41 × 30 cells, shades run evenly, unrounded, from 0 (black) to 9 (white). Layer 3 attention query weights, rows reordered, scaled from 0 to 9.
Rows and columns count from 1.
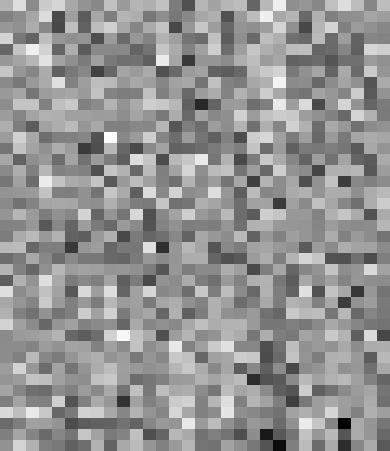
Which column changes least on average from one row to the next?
30
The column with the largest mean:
4
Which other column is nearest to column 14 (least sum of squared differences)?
18
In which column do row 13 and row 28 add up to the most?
9
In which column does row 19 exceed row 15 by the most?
13
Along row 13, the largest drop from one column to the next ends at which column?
10
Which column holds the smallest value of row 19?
22
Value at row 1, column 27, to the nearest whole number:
8
